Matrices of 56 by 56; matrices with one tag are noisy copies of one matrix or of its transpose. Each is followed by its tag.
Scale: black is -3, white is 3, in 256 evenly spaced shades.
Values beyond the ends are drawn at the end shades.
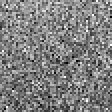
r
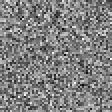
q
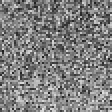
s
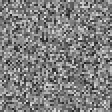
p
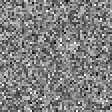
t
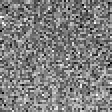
s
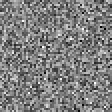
p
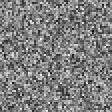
t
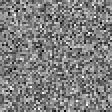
p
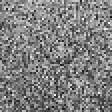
r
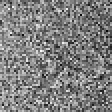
r
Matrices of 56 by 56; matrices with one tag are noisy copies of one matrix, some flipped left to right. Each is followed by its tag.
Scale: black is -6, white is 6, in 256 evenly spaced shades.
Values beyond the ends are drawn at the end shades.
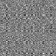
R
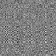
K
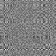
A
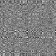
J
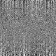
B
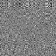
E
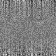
B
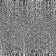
B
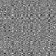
R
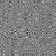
J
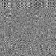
E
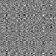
R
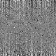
B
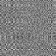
A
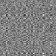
R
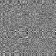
J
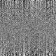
B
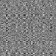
R
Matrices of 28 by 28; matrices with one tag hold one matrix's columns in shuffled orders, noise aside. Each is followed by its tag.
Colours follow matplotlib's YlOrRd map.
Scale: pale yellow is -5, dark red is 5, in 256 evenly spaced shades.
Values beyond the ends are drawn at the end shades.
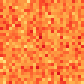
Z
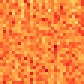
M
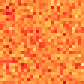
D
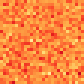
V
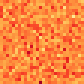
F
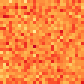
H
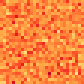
V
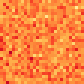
F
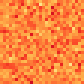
D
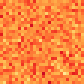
V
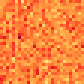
Z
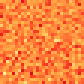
V
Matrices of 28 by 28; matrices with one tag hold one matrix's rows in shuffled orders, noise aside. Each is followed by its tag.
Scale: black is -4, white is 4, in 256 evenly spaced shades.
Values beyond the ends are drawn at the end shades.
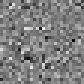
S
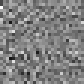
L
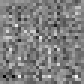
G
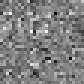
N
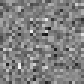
N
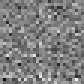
G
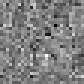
N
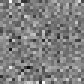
S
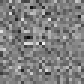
S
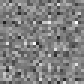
G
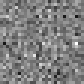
G
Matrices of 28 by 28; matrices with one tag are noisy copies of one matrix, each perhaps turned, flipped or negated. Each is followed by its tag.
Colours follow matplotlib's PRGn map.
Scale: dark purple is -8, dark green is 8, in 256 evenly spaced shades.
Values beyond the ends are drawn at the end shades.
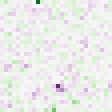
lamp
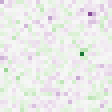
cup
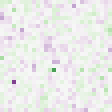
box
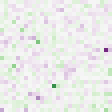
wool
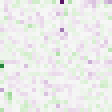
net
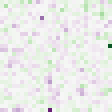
net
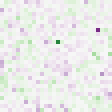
box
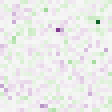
cup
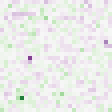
cup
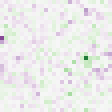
lamp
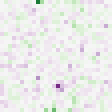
lamp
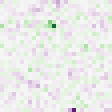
lamp
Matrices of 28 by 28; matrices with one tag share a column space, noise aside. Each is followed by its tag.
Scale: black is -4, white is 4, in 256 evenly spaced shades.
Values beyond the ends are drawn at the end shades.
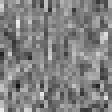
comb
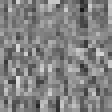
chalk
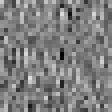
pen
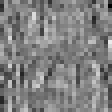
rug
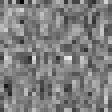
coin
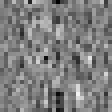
coin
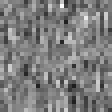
rug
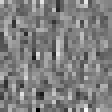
comb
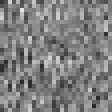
pen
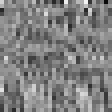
coin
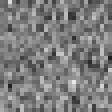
pen
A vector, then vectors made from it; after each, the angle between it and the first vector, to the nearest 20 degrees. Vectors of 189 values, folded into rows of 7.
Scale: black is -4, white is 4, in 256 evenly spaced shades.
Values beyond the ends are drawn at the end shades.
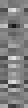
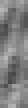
120 degrees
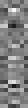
20 degrees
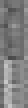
120 degrees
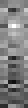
140 degrees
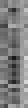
140 degrees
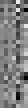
80 degrees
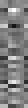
20 degrees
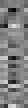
160 degrees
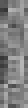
40 degrees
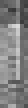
120 degrees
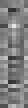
160 degrees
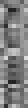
140 degrees
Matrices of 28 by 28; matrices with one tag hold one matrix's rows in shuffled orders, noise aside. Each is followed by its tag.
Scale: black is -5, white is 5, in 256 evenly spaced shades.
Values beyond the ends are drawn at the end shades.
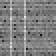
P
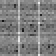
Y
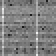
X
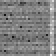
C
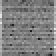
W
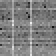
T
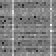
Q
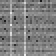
P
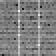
Y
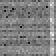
C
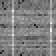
Q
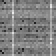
Q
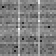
Y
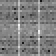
Y
